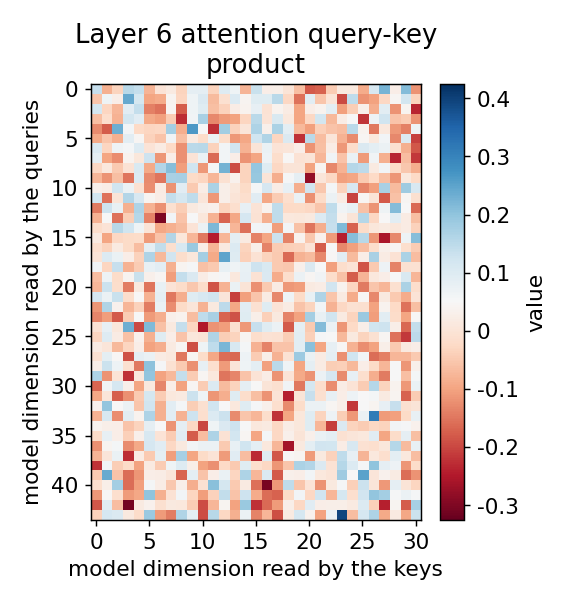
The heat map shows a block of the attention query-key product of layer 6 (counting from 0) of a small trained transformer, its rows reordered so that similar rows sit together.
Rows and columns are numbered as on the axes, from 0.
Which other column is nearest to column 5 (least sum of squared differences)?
26
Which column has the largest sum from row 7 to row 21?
4
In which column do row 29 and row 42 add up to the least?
3
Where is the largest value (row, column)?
43, 23
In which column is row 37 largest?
8
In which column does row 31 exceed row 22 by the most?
5
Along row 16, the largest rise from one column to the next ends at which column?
22
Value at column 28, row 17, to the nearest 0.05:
0
